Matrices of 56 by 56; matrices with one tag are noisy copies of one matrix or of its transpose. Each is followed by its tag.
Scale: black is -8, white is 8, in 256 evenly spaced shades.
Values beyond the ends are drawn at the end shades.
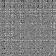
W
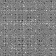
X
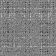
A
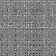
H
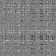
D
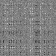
D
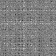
X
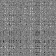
D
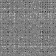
A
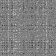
A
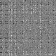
W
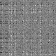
W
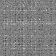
X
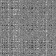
A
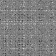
X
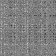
H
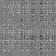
D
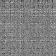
W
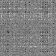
A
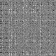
W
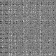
W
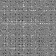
X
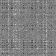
A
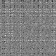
W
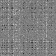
A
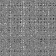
X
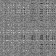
D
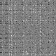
W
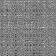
H
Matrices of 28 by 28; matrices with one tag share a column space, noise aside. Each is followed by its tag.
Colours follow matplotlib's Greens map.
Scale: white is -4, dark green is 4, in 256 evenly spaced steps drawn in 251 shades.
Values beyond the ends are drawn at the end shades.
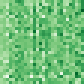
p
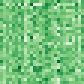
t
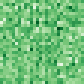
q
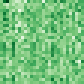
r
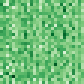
p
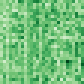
r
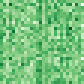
q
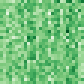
r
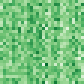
q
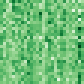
r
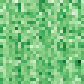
r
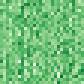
p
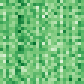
t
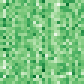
p
